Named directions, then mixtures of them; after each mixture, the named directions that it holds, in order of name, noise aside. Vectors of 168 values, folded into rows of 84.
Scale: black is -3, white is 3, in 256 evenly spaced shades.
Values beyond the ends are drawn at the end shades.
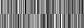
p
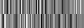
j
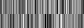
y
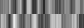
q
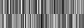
j, q.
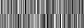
p.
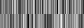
y.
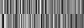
j.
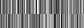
p.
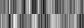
q.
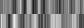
q.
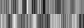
q.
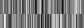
j, q, y.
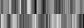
q.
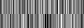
y.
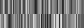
j, q, y.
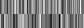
j, q, y.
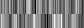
p, q, y.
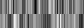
q, y.
